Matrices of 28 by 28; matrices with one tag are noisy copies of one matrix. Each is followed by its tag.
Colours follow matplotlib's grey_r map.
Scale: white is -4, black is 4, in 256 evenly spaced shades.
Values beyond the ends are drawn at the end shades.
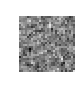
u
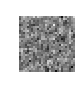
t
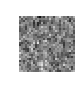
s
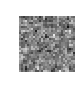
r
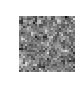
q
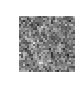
s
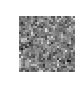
q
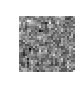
u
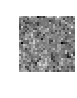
s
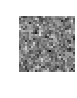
r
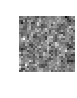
q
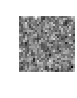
t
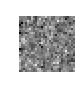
q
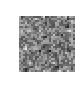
r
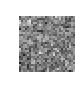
u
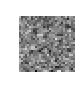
r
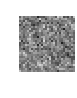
s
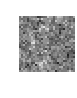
s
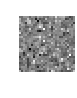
u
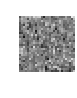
t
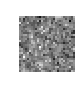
s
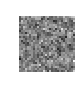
t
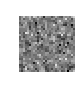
t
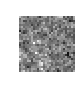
s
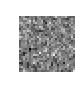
u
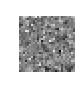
t
